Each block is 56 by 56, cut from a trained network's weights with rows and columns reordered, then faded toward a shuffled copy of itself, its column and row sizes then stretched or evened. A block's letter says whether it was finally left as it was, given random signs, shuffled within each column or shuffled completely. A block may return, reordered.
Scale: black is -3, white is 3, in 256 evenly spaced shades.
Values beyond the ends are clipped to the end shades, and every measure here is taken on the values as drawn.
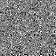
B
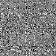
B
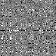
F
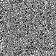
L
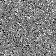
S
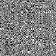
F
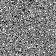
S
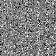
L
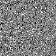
L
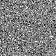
S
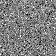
S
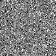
L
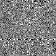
B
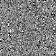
L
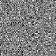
F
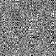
F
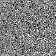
L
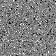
S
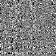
B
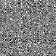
B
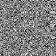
F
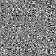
F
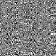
F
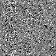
L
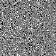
L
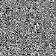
B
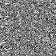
B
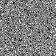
L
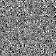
B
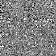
B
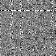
B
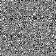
B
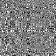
F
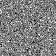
S
